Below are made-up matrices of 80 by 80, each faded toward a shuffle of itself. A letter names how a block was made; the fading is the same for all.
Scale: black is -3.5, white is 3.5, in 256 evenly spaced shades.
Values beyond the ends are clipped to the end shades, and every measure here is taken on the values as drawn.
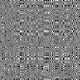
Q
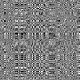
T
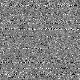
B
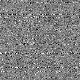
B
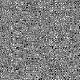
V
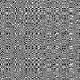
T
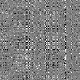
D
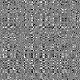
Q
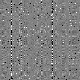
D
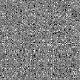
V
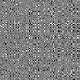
Q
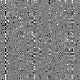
D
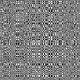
T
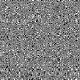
V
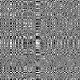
T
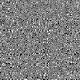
V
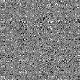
V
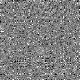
V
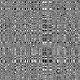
T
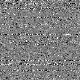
B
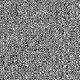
V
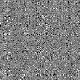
V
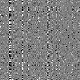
D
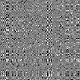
Q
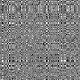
T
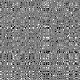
Q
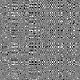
Q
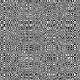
T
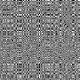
T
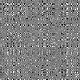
Q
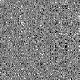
V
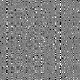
D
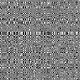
T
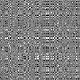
T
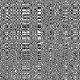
T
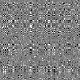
Q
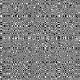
Q
